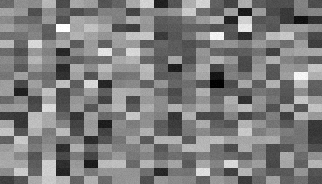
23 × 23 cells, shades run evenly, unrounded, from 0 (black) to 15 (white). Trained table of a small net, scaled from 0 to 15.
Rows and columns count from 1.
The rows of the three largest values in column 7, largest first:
11, 4, 23
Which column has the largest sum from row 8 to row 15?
22
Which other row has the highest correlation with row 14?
21
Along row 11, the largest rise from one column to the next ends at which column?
7
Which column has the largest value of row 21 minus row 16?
8
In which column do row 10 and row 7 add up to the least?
5
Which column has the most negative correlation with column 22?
16
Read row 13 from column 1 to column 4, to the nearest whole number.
6 8 4 10
